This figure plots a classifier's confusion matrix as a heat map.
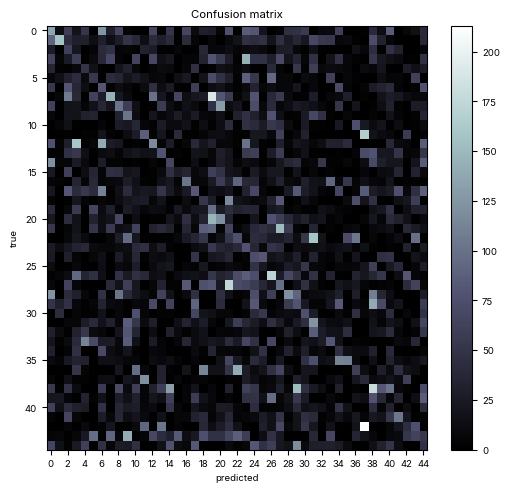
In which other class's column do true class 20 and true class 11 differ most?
37
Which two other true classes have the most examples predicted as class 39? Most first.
38, 29
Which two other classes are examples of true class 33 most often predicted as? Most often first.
4, 9
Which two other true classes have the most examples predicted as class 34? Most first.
35, 29
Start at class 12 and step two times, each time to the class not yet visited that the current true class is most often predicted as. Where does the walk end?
23
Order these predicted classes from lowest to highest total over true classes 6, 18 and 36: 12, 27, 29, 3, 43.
29, 12, 43, 3, 27
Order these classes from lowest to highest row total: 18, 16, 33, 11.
11, 18, 16, 33
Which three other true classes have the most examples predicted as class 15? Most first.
43, 7, 11
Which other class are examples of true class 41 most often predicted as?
2
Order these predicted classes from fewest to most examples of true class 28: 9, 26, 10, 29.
10, 9, 26, 29
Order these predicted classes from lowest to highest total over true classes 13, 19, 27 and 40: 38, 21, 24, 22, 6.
6, 22, 38, 24, 21
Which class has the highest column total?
24
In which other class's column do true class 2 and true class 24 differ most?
25
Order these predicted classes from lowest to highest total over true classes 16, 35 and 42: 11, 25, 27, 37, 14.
14, 25, 11, 27, 37
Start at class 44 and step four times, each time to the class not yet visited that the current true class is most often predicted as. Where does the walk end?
0
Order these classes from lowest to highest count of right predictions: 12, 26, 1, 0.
12, 0, 1, 26
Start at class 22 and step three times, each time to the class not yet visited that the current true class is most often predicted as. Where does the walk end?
26
